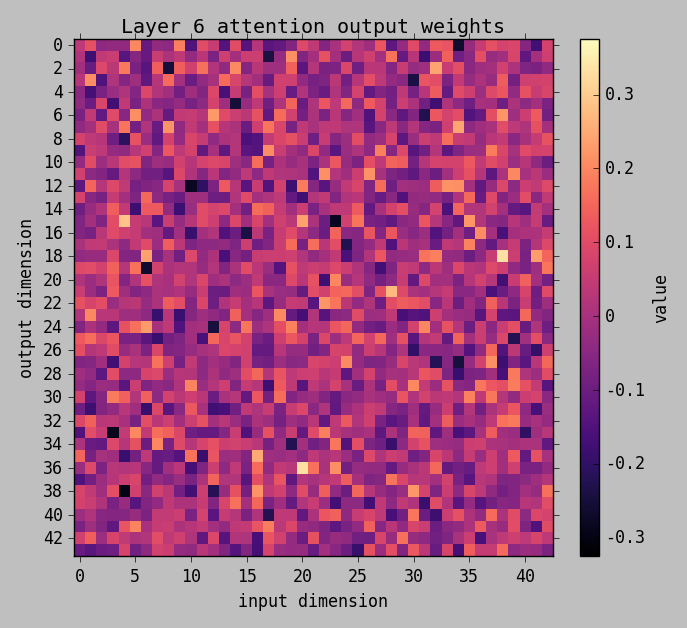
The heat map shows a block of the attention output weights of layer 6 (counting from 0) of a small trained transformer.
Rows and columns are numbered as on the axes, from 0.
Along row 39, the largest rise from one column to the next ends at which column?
32
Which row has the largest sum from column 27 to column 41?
29
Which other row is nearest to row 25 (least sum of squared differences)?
3
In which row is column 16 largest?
35
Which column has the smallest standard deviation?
2
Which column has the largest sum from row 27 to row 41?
16
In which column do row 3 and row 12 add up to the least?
10
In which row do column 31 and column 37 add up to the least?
39
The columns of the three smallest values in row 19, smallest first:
6, 27, 18
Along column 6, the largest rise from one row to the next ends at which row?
20
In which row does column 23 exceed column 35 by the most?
36
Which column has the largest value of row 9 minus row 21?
37
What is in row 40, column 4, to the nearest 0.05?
-0.05
